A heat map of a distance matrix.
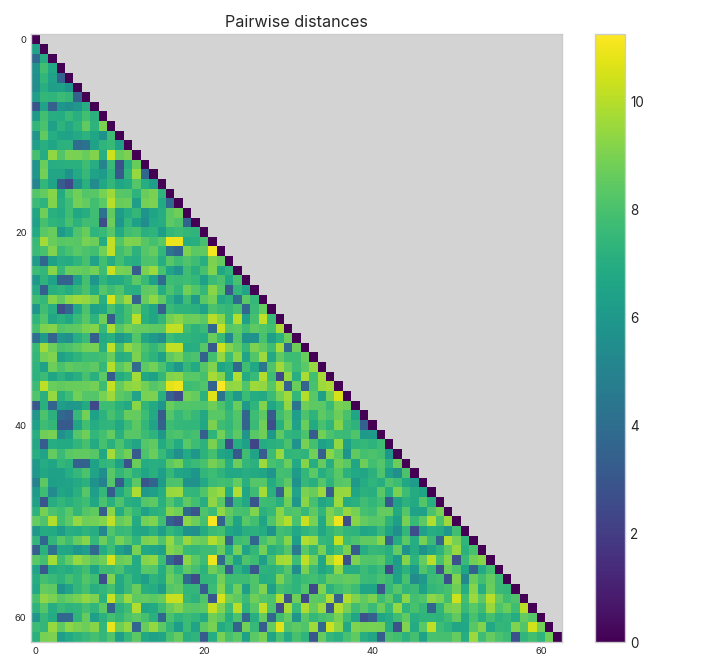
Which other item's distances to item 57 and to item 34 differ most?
33
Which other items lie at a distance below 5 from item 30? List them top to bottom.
21, 32, 36, 58
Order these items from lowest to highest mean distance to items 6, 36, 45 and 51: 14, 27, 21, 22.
21, 14, 27, 22
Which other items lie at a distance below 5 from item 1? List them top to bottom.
23, 26, 42, 48, 52, 55
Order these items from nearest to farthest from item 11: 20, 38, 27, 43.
38, 20, 43, 27
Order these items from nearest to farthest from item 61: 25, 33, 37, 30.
37, 30, 25, 33
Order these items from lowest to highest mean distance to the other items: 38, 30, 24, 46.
46, 38, 24, 30
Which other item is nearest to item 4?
15
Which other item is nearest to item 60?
39
